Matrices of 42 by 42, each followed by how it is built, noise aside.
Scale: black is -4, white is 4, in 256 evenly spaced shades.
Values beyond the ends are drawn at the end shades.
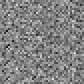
repeating rows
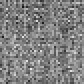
blocks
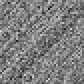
Hankel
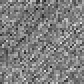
Hankel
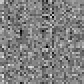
low rank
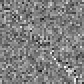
banded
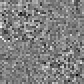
block diagonal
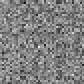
blocks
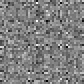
low rank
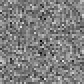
repeating rows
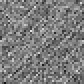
Hankel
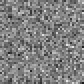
repeating rows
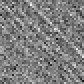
Toeplitz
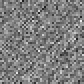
Hankel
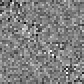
block diagonal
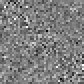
block diagonal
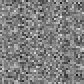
repeating rows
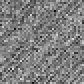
Hankel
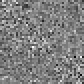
block diagonal
